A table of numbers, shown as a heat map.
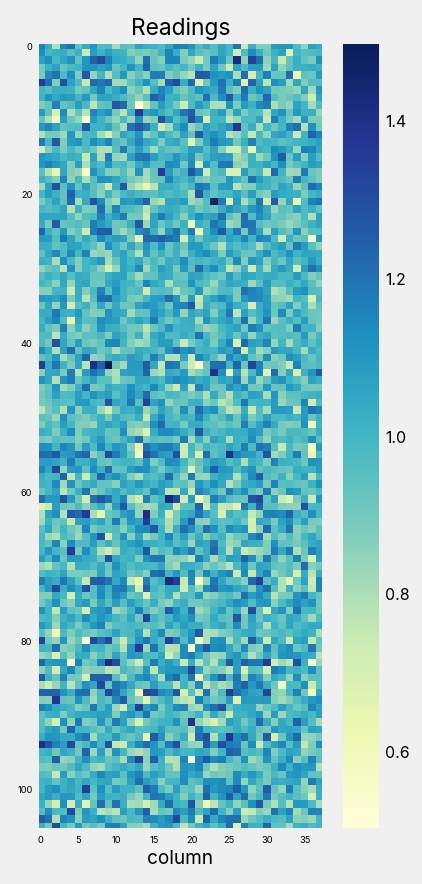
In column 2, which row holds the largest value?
88
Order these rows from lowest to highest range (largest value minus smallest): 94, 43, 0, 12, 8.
0, 12, 94, 8, 43
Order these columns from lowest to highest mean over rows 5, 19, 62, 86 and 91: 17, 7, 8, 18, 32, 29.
32, 18, 7, 17, 8, 29
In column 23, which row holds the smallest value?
91
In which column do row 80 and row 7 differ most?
6
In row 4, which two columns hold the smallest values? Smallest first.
34, 28
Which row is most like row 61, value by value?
72
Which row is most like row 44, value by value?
21
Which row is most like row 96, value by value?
81
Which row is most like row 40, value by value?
105
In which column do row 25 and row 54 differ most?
13
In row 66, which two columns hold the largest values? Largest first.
8, 29
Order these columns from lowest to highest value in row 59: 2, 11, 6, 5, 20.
20, 5, 6, 11, 2
